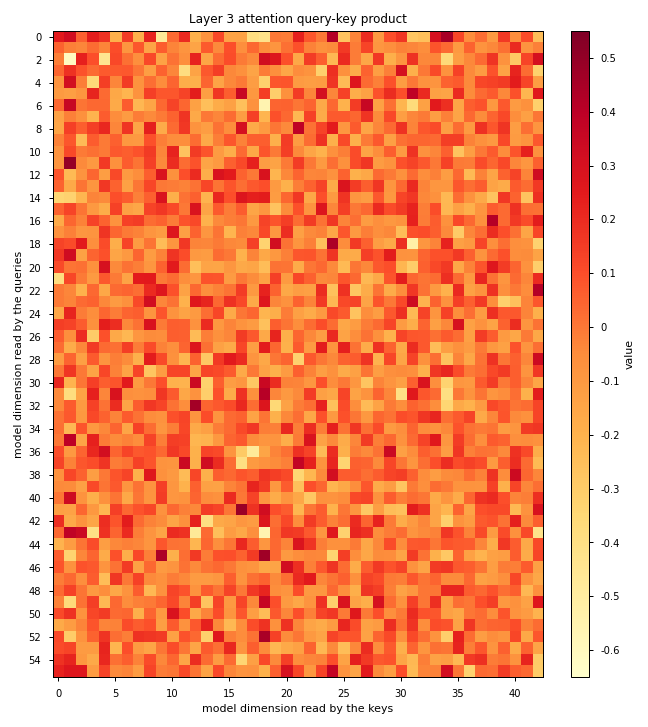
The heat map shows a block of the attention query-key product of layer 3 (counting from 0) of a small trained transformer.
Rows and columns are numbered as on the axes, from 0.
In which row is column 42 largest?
22
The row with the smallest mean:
6
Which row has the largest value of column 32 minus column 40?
41
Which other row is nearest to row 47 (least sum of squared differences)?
1
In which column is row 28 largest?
42
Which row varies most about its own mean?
0
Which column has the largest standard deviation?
18
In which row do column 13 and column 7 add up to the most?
37
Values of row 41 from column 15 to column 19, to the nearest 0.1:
0 0.5 0.2 0.3 0.1
